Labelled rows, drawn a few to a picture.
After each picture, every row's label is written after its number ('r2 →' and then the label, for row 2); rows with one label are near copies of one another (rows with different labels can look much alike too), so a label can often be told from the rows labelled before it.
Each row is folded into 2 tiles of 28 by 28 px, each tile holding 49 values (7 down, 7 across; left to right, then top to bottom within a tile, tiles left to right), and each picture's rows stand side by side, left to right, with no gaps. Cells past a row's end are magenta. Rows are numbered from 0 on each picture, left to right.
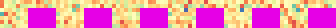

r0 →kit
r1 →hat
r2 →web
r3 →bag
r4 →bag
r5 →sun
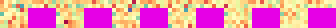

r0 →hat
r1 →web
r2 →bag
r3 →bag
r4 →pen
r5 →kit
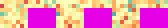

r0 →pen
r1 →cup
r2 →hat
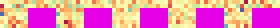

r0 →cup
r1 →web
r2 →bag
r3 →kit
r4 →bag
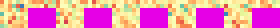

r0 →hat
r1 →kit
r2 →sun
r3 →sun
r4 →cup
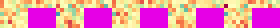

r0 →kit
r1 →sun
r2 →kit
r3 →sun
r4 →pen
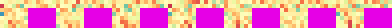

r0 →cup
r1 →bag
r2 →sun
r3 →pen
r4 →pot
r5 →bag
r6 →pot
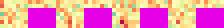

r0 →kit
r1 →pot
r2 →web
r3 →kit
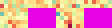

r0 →web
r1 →pot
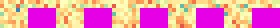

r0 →bag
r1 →kit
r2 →pen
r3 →sun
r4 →cup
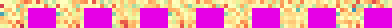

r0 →pen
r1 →pen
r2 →web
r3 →pot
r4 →pen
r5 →bag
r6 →bag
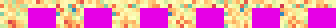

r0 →web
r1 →sun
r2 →cup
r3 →cup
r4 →bag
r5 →cup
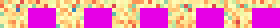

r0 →bag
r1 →bag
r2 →pen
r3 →hat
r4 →pot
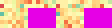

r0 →pen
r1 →cup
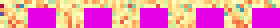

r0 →cup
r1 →pot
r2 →hat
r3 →hat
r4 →sun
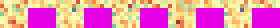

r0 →sun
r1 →bag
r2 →bag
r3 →web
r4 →bag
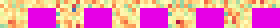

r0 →web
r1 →bag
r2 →sun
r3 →web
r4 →kit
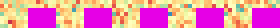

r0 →web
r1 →bag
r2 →kit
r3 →cup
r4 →sun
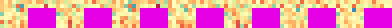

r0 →hat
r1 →pot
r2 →hat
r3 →sun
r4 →pot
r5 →bag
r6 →bag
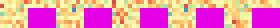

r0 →pen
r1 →bag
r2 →kit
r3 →bag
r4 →web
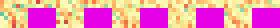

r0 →pot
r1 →kit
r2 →pot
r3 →bag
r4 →sun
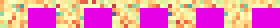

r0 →hat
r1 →pen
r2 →cup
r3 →cup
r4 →hat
